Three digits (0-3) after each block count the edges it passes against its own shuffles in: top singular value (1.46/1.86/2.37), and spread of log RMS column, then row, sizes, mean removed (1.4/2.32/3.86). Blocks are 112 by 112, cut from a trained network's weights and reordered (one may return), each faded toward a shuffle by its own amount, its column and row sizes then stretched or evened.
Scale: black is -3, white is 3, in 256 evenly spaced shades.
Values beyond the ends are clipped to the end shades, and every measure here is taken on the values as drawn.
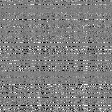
2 0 3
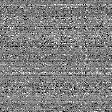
2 1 2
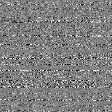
1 0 3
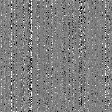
1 3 0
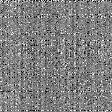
2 0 2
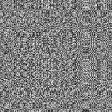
3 1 1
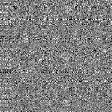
2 1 2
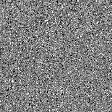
0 1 0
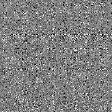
0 2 2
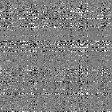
1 2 3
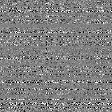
0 1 3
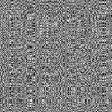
3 2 0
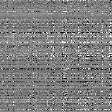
3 2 3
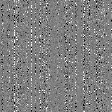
0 3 0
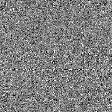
1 1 1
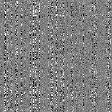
2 3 1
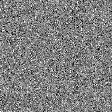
0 1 0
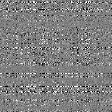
2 2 3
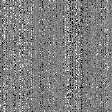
2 3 1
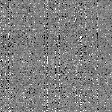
1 2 1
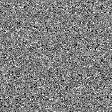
0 0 2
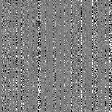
2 3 1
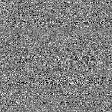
1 0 2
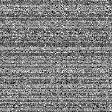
3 1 1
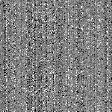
2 2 1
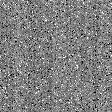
0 0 0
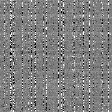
2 3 0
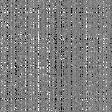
3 3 2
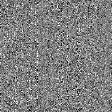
0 2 0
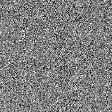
0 2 0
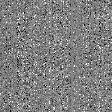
0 2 0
